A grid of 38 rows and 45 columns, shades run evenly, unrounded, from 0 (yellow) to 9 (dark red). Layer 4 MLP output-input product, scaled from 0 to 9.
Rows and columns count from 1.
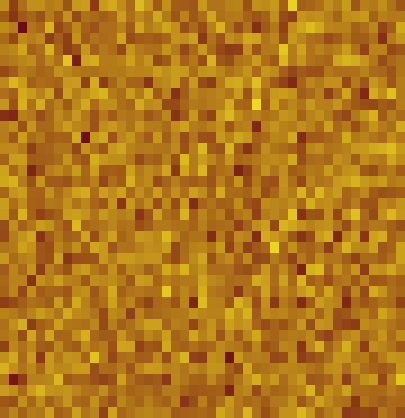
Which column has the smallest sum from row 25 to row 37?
7
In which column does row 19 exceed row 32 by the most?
14
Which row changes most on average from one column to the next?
22
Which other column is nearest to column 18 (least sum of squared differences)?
25
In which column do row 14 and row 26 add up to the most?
4
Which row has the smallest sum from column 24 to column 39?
10
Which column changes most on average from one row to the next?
34
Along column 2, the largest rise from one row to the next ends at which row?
35
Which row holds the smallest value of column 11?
33
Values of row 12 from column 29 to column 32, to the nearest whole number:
8 4 3 4
